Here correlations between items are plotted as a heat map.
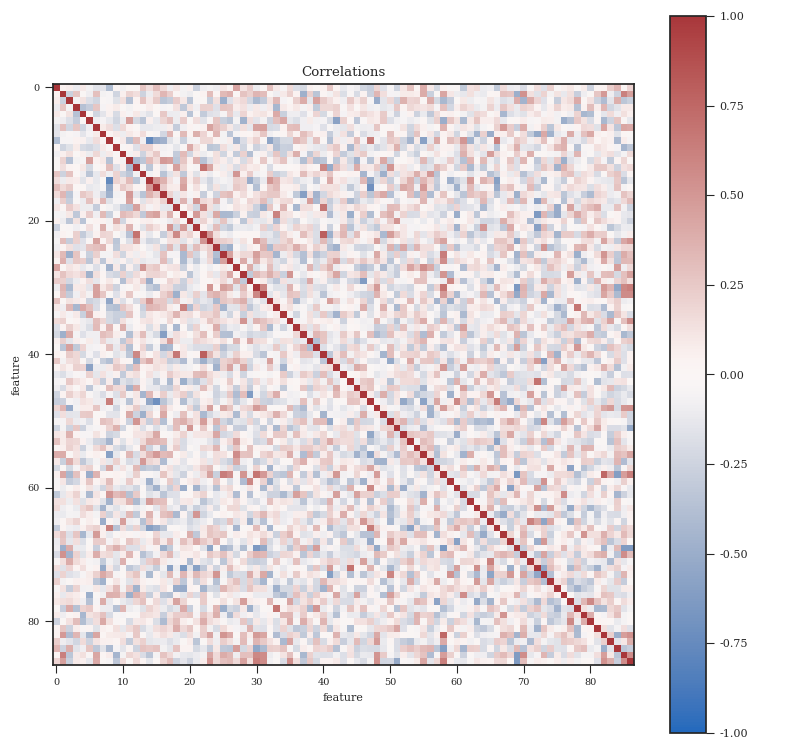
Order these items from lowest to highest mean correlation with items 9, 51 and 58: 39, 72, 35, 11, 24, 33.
33, 24, 39, 72, 35, 11
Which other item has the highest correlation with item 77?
80
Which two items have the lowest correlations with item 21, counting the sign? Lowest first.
72, 60
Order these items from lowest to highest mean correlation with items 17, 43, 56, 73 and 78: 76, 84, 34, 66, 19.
76, 66, 84, 34, 19
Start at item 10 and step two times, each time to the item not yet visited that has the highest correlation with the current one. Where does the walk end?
71
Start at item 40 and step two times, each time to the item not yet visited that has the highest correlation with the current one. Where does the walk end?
12
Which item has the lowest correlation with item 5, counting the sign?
42
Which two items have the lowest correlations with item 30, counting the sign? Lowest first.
69, 84
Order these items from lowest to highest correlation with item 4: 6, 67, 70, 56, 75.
67, 56, 6, 70, 75
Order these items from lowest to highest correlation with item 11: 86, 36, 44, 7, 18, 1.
18, 44, 36, 86, 7, 1
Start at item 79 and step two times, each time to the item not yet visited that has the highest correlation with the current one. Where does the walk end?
6
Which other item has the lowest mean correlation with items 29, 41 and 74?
19
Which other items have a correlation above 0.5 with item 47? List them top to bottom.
8, 60, 66
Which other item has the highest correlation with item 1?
85
